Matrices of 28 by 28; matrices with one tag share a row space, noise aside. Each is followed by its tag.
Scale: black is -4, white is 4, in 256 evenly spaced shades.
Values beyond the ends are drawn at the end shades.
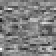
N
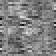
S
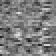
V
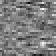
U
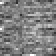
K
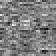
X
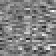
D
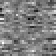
K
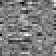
S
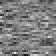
N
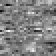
K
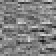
U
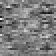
N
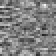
X
